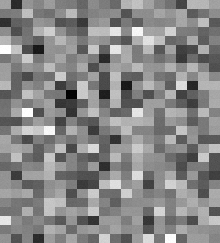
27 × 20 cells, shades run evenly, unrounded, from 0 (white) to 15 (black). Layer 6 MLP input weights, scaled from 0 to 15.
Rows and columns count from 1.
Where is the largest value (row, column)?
11, 7
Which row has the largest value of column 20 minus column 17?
24
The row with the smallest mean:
4
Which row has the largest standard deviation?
6
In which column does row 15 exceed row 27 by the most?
16
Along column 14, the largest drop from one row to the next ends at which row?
27
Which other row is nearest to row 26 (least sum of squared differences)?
23
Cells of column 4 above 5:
25
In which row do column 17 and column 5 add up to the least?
15
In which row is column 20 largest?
20
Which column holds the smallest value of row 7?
3
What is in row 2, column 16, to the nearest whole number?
6
